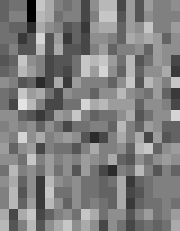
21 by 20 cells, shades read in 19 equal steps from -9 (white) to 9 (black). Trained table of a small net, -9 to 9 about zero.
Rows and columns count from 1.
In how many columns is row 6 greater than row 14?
9
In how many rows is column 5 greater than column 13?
13
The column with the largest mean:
8
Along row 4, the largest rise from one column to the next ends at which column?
6
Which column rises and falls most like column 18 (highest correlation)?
15
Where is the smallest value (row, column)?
10, 3
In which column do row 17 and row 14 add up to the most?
5
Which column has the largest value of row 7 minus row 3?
20
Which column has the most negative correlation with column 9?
16
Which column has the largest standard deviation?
4
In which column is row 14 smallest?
17
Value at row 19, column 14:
-3
